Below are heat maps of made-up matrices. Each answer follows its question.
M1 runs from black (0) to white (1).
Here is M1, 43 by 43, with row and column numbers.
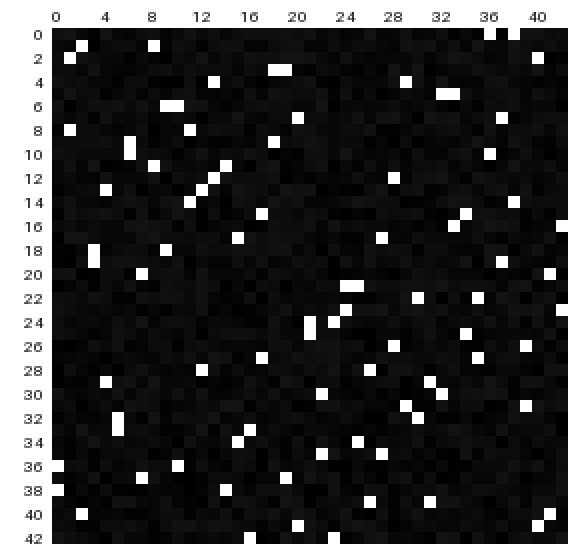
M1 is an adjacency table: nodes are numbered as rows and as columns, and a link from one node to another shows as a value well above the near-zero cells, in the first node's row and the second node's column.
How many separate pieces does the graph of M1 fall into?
3
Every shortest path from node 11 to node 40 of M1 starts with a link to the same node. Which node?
node 8
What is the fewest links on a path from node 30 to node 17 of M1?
4
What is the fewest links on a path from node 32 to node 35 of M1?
3
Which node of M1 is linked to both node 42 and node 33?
node 16
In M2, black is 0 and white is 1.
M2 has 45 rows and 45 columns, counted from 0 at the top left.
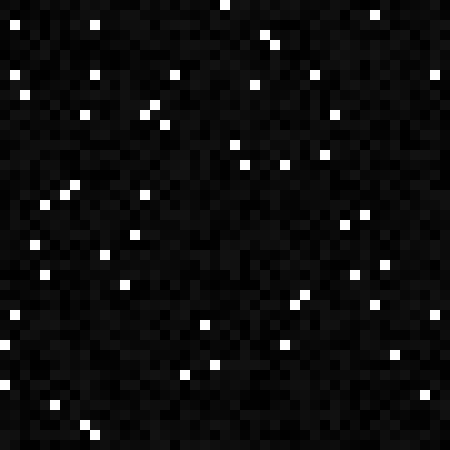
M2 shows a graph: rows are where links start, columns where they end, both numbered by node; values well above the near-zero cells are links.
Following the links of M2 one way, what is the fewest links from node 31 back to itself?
5
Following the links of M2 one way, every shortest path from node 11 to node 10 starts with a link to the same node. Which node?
node 8
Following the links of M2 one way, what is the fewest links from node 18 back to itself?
4
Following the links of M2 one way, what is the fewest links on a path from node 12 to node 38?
5
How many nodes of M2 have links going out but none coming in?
3
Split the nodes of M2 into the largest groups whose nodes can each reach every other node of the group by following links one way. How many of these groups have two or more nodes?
5
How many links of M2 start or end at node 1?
4
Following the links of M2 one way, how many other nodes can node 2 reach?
8
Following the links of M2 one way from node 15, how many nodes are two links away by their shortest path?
1
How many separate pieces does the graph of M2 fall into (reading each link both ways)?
7
